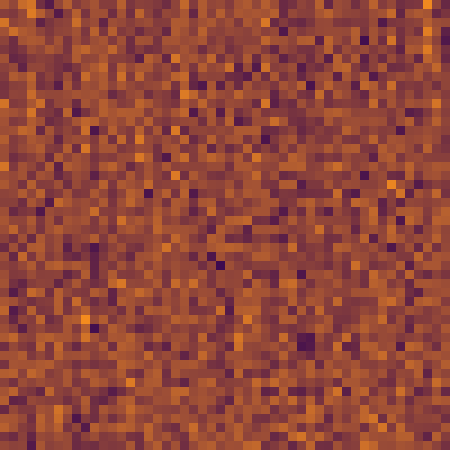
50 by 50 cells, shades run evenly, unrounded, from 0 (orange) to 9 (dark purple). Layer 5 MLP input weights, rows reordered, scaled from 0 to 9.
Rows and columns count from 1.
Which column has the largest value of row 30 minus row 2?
25
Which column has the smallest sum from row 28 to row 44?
27
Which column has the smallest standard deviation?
18
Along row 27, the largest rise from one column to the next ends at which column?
42
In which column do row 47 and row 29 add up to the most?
9
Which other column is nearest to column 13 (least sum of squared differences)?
39
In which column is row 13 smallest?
4
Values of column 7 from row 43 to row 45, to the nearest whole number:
5 5 5
